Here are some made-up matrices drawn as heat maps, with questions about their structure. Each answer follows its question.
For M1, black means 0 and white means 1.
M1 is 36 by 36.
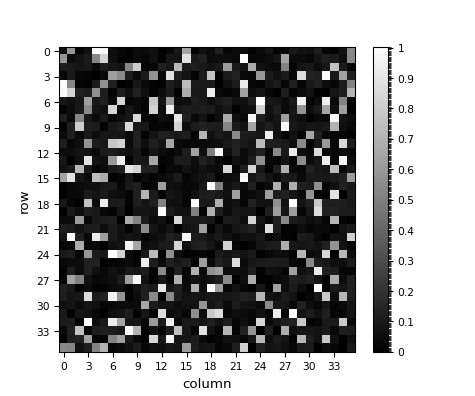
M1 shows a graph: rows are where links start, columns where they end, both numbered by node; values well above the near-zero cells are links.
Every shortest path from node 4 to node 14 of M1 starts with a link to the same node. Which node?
node 1
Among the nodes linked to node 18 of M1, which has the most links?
node 3
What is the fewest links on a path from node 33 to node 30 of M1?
2
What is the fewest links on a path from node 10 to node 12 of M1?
7
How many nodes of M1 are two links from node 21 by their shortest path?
2
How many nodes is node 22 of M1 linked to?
5
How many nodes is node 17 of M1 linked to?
5
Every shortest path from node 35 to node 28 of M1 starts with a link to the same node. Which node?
node 5
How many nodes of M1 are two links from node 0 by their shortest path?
3
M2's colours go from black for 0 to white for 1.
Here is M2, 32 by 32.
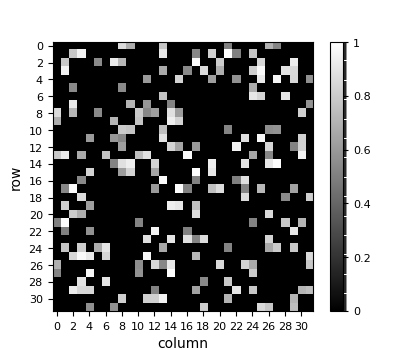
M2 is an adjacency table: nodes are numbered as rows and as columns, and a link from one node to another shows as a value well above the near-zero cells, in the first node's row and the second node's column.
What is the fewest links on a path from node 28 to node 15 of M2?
4
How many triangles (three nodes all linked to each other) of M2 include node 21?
1
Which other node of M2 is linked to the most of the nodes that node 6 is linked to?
node 3
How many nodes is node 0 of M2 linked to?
6
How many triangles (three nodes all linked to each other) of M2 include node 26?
5
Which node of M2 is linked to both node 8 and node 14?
node 12
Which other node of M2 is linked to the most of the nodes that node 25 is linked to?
node 29
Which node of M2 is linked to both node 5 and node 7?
node 2
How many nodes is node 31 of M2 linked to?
6
